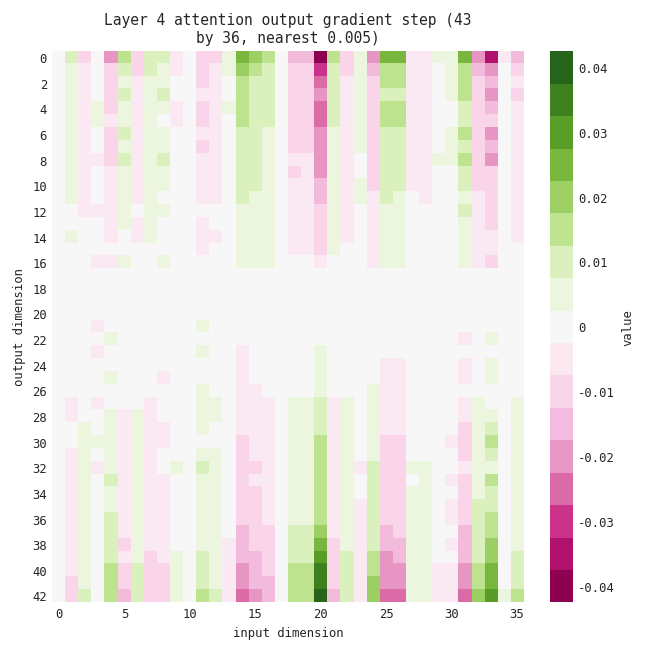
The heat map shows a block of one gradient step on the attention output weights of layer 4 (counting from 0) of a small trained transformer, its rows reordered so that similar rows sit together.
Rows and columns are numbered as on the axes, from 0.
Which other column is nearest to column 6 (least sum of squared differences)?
22
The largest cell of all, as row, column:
42, 20
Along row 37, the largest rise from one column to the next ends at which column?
32
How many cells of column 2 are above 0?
14
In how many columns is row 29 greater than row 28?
3
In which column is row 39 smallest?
25
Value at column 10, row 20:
0
